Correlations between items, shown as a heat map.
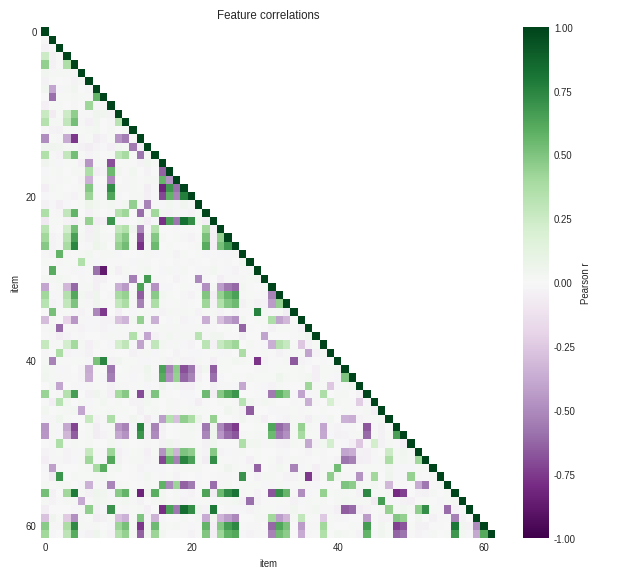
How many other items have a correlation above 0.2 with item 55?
4
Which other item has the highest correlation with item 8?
40
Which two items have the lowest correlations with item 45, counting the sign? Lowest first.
36, 43
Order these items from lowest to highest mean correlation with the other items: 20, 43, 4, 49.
49, 43, 20, 4
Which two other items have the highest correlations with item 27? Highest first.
54, 2
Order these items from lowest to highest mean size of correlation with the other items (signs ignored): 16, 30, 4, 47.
30, 47, 16, 4
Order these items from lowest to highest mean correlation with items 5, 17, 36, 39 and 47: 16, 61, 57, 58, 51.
16, 57, 61, 51, 58
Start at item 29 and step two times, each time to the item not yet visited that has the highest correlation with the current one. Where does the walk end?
1
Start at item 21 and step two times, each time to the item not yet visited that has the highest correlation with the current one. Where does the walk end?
37
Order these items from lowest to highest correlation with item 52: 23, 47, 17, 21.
21, 47, 17, 23
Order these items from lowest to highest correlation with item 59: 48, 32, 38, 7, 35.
32, 38, 7, 35, 48
